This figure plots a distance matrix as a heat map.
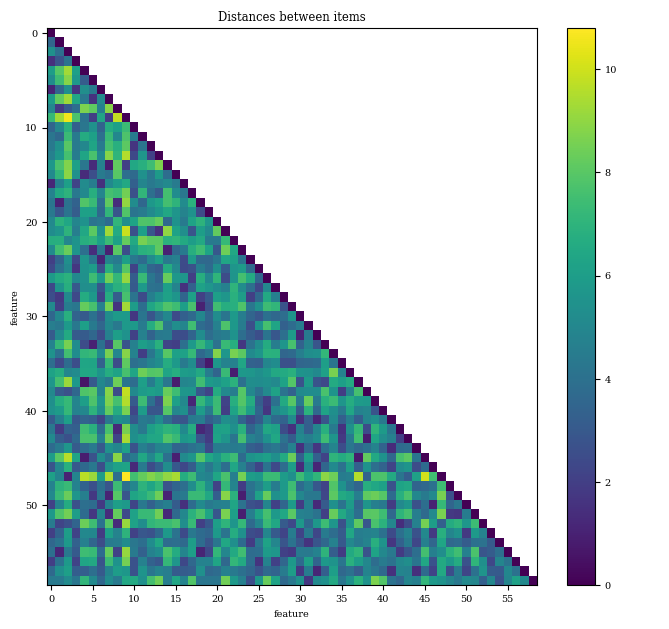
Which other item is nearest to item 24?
6
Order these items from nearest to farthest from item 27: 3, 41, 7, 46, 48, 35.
46, 3, 41, 48, 35, 7
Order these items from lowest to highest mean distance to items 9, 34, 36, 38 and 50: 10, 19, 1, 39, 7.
19, 10, 1, 7, 39
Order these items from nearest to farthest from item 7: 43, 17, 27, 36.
27, 36, 17, 43
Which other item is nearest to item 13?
21
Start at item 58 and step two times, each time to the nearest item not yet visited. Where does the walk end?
54
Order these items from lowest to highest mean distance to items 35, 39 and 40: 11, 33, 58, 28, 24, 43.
43, 28, 24, 11, 33, 58
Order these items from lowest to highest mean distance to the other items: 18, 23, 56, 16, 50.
50, 16, 56, 18, 23
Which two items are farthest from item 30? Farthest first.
47, 2
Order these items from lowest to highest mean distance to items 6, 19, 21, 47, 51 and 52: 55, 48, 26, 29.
55, 29, 48, 26
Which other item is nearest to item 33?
5
